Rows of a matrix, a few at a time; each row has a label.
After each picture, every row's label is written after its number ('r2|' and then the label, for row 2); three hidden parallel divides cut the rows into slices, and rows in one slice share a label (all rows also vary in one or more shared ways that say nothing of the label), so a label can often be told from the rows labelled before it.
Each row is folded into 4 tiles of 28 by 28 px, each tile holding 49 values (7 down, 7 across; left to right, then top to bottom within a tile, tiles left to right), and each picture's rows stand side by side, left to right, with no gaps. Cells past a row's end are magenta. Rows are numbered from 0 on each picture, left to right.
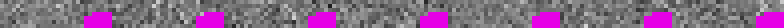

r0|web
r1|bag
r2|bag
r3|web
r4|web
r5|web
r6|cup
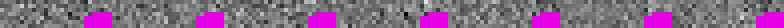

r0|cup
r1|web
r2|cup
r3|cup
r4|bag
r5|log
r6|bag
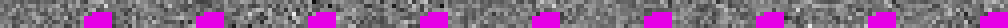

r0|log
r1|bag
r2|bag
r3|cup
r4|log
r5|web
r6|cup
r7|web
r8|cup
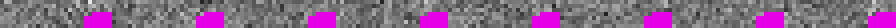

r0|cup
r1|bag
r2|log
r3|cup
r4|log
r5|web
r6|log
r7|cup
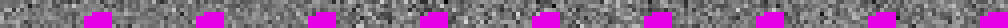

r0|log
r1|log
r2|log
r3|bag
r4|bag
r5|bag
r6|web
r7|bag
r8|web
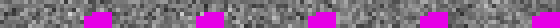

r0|bag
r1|bag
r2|log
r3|log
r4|bag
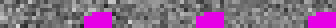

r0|cup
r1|bag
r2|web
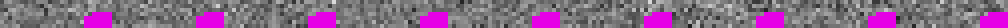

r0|cup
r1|web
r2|cup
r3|log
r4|log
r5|cup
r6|bag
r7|web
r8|bag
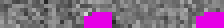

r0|cup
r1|web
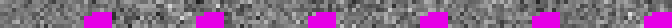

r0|web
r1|bag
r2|bag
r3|cup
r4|bag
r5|bag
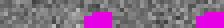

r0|web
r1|log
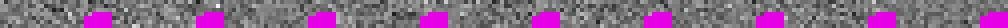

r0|bag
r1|web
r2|web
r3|cup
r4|cup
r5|web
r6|web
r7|cup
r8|web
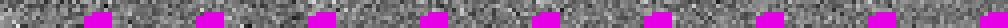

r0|cup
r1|cup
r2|cup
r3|log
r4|cup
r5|log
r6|cup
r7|log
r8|web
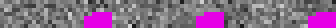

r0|bag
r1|cup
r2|bag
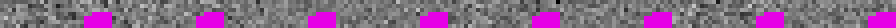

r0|cup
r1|web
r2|web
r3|log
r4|bag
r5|log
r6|cup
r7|web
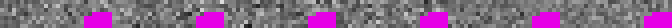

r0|log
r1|cup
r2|cup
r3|bag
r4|log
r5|web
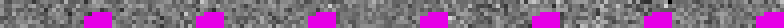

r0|log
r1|log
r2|web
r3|web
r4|cup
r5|bag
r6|log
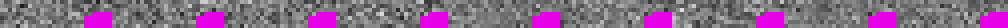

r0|bag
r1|cup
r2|bag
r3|bag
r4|web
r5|bag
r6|cup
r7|web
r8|bag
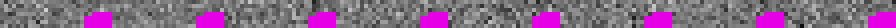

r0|bag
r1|web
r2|bag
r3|log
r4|bag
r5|cup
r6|bag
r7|web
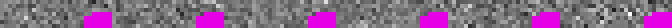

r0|web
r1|log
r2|log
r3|web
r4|cup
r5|bag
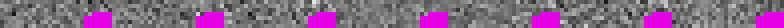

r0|bag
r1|cup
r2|cup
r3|web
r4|web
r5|cup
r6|bag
